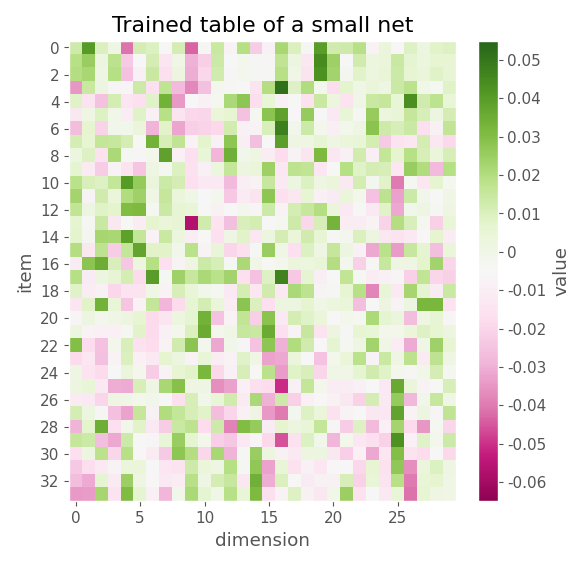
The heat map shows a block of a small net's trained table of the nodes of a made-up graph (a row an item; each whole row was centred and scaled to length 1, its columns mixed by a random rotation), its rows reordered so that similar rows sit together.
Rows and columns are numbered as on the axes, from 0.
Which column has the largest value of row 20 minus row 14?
10
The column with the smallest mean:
11
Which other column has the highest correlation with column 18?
15
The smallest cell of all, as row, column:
13, 9
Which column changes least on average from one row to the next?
24
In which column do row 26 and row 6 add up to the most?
16
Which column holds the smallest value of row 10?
25
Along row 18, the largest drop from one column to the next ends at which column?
23
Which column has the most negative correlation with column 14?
0
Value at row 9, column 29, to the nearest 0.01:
0.02
